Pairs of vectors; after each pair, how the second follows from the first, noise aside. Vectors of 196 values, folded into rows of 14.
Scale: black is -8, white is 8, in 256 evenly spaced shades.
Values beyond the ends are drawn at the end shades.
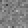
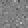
reversed, negated, partly zeroed.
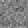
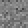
sign-scrambled.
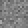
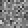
scaled up.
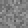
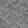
wrapped around, negated, shrunk.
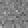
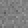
negated, shrunk.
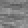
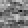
wrapped around, scaled up.
